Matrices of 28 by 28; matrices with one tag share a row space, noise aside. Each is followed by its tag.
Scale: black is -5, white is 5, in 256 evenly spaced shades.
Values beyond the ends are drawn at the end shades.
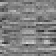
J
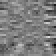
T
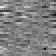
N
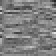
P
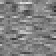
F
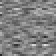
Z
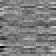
J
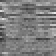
J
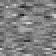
F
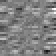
T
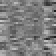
T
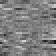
N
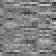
P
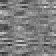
N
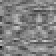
Z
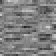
P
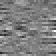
N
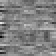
J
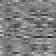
Z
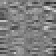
T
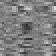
F
